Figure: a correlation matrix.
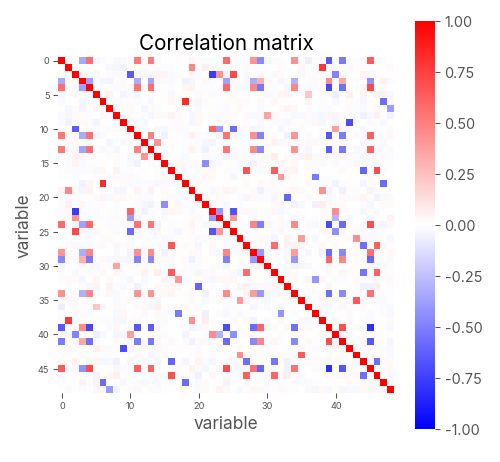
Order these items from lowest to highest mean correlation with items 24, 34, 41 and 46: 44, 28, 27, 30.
44, 30, 28, 27
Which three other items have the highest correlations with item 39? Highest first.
41, 29, 3
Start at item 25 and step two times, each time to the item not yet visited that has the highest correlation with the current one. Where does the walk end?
23
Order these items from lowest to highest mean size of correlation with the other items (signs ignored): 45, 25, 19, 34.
19, 25, 34, 45
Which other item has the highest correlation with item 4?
45
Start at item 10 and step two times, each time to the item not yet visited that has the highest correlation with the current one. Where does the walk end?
40
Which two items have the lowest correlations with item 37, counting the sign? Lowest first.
17, 32
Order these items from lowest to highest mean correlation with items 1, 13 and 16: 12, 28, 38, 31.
12, 28, 31, 38
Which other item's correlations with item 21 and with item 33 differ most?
20
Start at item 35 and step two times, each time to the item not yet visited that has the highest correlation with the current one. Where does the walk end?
26
